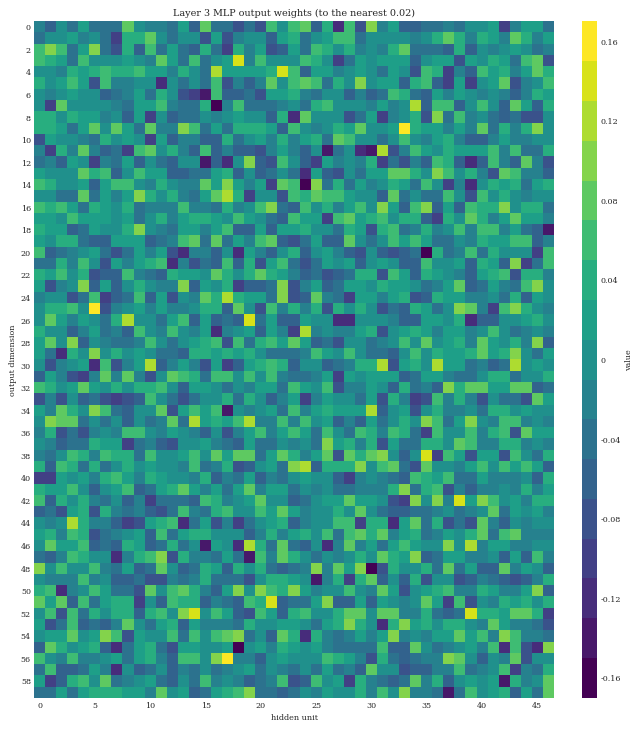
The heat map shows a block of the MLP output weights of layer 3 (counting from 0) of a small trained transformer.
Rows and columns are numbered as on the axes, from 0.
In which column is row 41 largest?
33
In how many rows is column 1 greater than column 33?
29
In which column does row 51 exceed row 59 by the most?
21
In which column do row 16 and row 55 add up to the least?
18
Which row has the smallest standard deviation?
10
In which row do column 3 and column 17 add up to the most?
56
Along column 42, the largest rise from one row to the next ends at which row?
59
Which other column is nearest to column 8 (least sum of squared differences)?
44
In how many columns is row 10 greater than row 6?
24
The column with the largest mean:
43
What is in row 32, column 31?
0
